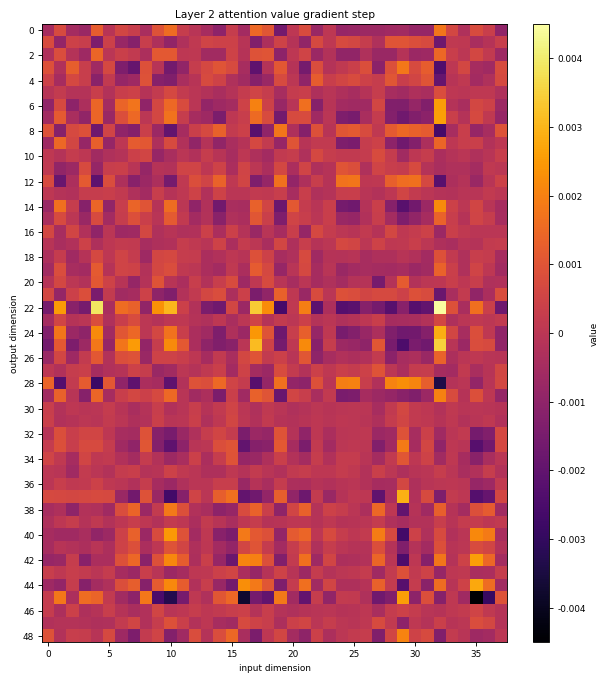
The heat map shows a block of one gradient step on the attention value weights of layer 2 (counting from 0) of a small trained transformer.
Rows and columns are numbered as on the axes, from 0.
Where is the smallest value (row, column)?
45, 35
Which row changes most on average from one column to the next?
22
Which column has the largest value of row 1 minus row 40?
29
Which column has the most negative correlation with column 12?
20
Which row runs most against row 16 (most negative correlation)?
26
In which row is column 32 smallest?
28
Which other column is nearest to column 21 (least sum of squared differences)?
6
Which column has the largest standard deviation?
32
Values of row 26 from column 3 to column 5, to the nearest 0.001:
0 0.001 0
